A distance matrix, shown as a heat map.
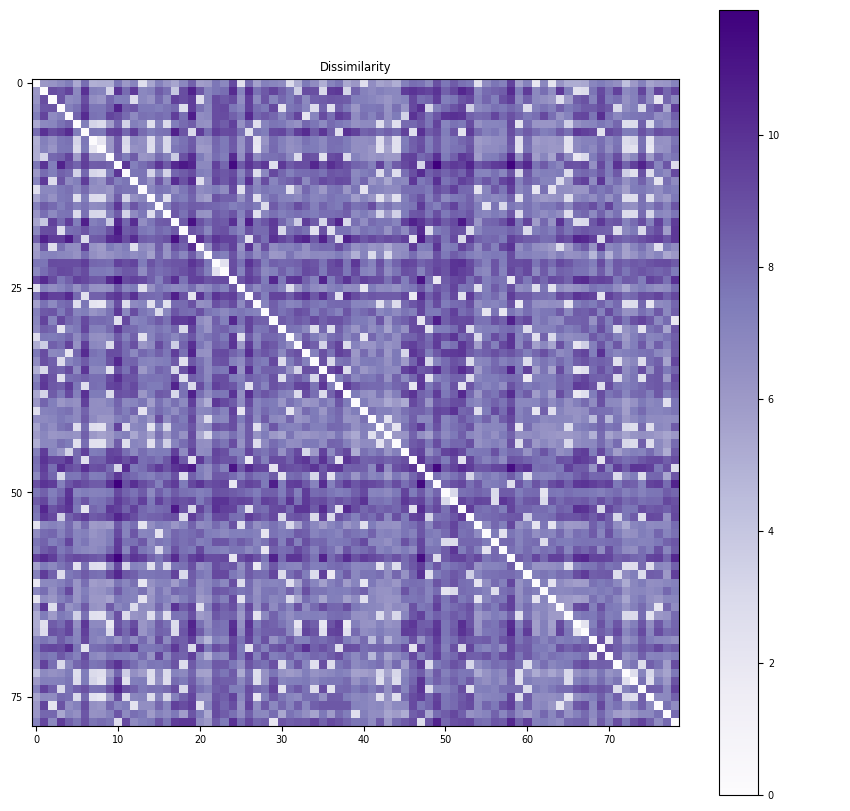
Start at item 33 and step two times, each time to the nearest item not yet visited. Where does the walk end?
45
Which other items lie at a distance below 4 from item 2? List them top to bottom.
12, 20, 64, 76
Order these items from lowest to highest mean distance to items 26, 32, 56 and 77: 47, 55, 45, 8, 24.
8, 55, 45, 24, 47
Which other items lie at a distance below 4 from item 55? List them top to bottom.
15, 28, 57
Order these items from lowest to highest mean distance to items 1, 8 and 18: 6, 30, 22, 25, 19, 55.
30, 25, 55, 22, 6, 19
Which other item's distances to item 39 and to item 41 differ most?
77
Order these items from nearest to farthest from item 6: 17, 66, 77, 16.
16, 77, 66, 17
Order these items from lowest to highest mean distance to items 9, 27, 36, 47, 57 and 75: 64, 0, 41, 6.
0, 41, 64, 6
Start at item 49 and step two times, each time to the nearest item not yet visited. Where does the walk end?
58
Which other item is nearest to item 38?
66
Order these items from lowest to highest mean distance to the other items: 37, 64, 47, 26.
64, 37, 26, 47
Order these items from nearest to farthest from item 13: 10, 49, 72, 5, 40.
40, 72, 5, 10, 49
